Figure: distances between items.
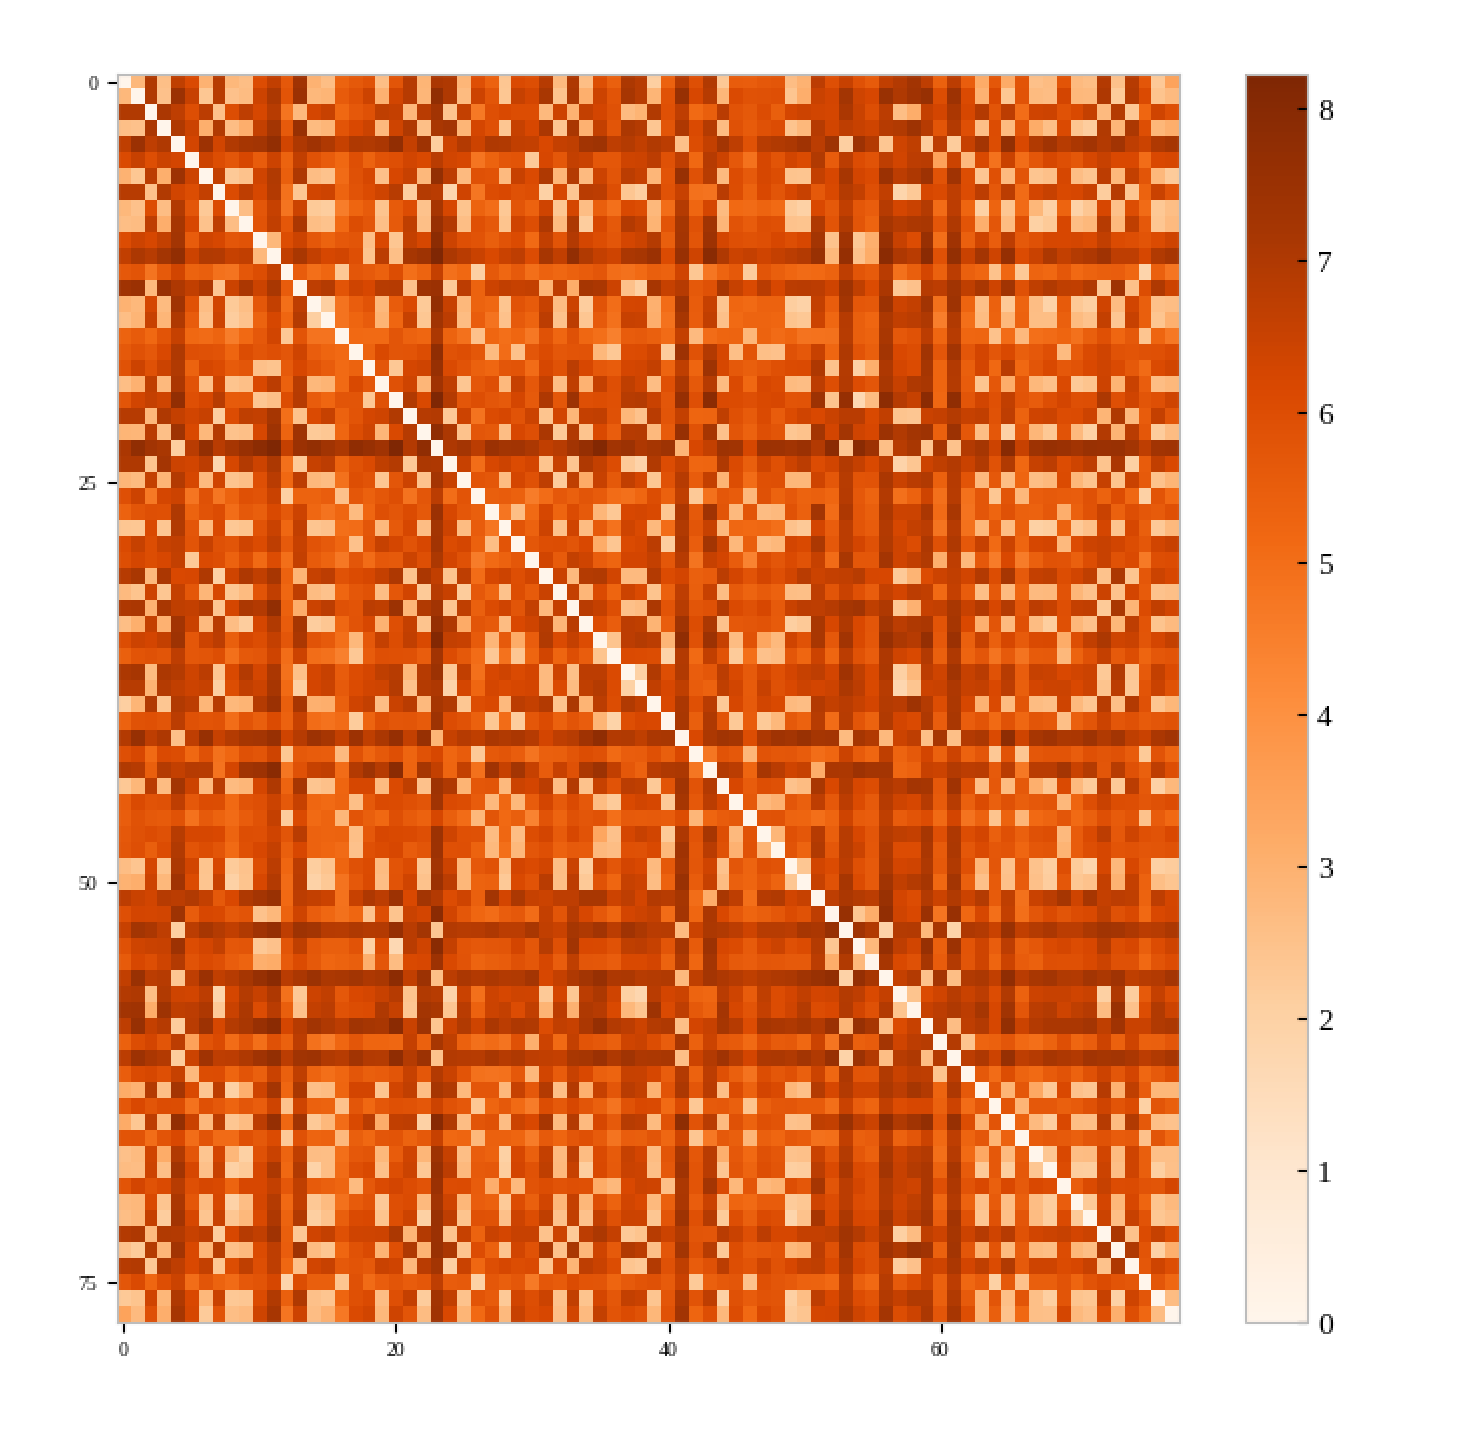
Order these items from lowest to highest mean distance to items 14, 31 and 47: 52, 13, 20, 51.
13, 52, 20, 51
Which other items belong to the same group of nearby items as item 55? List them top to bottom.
10, 11, 18, 20, 52, 54
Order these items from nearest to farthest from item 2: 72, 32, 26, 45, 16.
72, 26, 16, 45, 32
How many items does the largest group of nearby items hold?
27
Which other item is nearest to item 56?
53
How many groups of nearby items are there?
8
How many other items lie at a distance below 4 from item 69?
9
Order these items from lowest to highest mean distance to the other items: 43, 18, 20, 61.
18, 20, 43, 61
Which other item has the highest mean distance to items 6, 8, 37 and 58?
23
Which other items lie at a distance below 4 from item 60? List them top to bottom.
5, 30, 62
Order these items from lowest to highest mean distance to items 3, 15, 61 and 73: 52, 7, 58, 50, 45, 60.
50, 60, 45, 52, 7, 58
